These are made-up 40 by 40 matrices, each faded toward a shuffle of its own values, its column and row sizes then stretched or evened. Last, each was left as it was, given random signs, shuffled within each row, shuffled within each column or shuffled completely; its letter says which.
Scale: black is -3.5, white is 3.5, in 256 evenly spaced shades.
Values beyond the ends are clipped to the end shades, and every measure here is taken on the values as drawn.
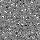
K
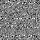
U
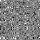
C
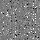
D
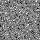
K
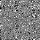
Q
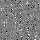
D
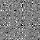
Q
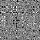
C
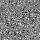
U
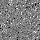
K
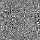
C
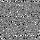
U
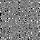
Q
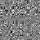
C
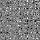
Q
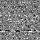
U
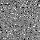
U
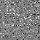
Q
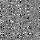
Q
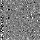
Q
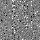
D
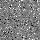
K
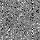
D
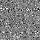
U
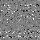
U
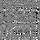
C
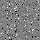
D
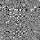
C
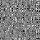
C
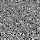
U
